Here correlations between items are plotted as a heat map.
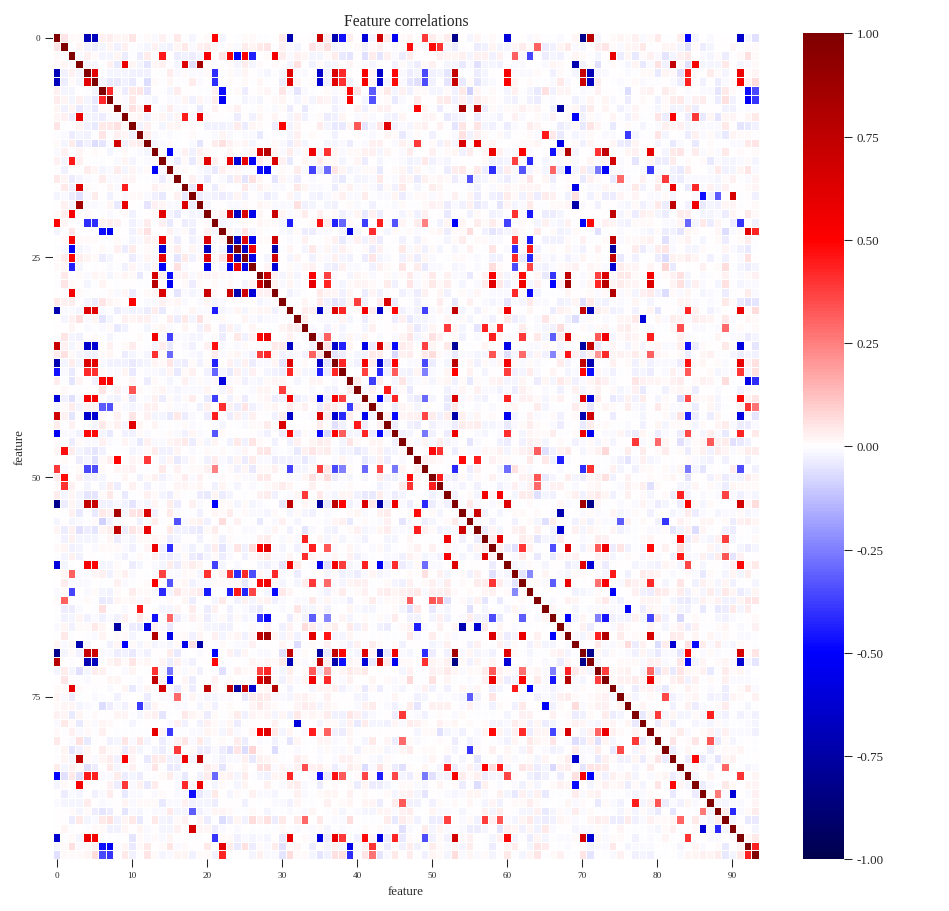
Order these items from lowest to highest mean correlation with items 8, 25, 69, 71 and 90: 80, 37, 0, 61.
37, 80, 61, 0
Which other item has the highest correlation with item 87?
77
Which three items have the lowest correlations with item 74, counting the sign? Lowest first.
24, 26, 63
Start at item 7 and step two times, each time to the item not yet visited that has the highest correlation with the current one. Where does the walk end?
6
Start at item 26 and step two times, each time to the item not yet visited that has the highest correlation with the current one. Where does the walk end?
63
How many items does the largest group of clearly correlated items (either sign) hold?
18
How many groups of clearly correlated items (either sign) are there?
14
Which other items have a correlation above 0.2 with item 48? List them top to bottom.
8, 12, 54, 56
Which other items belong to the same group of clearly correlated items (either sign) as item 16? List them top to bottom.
55, 75, 81
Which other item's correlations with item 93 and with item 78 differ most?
32
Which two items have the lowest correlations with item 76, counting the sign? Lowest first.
65, 11
